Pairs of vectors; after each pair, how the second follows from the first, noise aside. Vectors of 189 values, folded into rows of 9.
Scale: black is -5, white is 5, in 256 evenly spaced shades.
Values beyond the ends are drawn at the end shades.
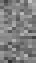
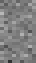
partly zeroed.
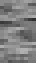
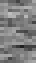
wrapped around.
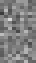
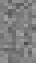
reversed, negated, shrunk.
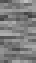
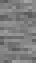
shrunk.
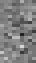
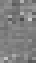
partly zeroed.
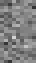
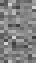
sign-scrambled.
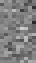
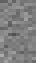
reversed, negated, shrunk.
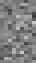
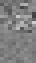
partly zeroed.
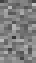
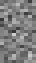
wrapped around.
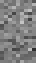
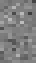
partly zeroed.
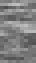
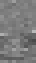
partly zeroed.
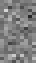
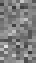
reversed, negated.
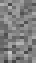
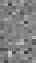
partly zeroed.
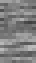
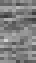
reversed, negated.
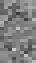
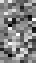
wrapped around, scaled up.
